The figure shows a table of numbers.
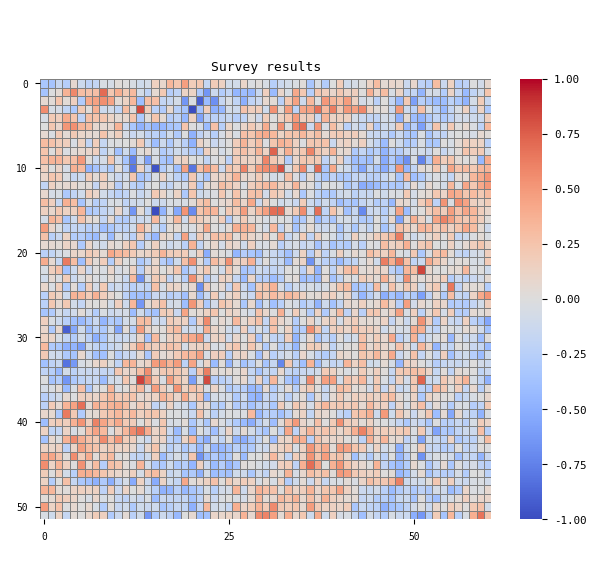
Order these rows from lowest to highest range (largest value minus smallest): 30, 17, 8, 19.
19, 17, 30, 8
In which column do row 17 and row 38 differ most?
5
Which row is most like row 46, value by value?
43
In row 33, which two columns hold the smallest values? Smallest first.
3, 32
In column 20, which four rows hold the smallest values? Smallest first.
3, 10, 15, 35
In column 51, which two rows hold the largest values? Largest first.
22, 35
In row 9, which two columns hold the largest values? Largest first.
30, 5
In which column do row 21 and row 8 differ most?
36
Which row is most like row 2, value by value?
4
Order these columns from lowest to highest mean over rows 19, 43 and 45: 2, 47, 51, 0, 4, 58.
47, 58, 4, 51, 2, 0
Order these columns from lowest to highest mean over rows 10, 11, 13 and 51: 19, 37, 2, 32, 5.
19, 5, 2, 37, 32
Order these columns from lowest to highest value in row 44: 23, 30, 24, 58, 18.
24, 23, 58, 18, 30
